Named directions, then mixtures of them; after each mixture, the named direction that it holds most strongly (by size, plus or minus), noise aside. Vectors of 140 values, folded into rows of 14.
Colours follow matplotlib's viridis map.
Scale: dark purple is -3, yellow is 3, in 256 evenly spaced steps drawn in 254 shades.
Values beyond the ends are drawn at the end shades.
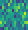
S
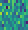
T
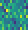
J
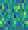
S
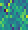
J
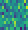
J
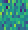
T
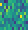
T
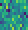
J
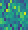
S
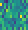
J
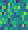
S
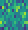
S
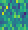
S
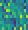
J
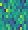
J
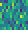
T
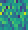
T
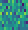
T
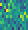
J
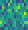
S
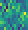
S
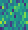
S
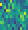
J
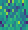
S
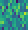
S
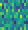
J
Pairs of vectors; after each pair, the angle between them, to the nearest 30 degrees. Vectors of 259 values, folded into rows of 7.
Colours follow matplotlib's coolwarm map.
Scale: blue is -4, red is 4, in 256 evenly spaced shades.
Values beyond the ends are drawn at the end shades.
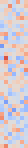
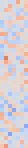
30 degrees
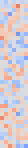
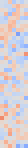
30 degrees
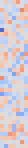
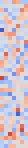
30 degrees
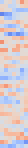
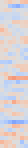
90 degrees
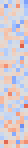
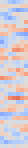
90 degrees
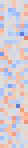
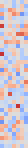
150 degrees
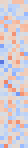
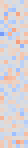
90 degrees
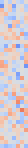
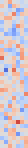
120 degrees
